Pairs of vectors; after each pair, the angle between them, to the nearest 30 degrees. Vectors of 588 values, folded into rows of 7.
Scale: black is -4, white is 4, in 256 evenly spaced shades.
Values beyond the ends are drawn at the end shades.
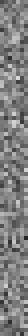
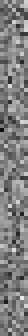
90 degrees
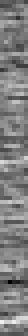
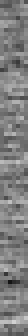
30 degrees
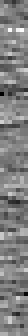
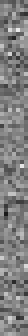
60 degrees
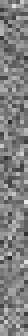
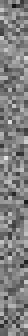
150 degrees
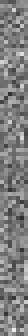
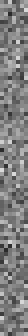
90 degrees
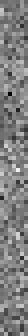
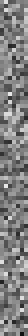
120 degrees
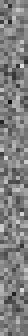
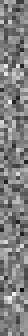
150 degrees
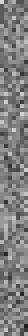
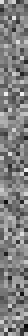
30 degrees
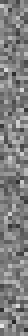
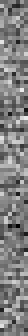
30 degrees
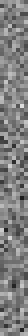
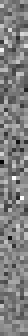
120 degrees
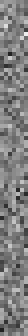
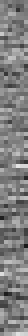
60 degrees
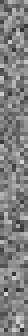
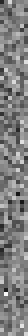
60 degrees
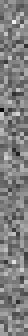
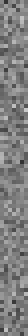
90 degrees
